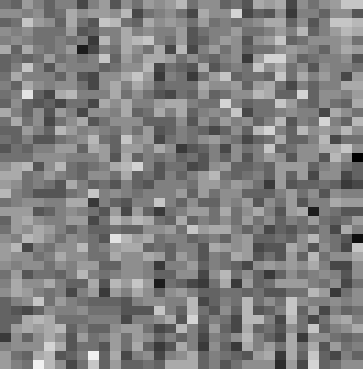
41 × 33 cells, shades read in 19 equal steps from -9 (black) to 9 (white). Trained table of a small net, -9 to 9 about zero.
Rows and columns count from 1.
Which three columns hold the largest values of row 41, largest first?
4, 29, 9
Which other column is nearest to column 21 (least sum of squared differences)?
2
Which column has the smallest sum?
15
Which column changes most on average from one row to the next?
33
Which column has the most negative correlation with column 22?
5
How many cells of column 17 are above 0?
17
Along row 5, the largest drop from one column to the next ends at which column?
27
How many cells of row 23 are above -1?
23
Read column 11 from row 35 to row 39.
-1 0 1 2 2
